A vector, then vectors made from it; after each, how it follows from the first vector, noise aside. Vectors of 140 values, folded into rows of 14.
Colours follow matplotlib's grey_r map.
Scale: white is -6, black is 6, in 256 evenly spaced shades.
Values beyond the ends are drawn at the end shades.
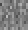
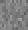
wrapped around, negated, shrunk.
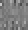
negated, partly zeroed.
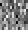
scaled up.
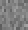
wrapped around, negated, shrunk.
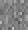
reversed, partly zeroed.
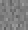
wrapped around, negated, shrunk.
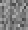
wrapped around, negated.
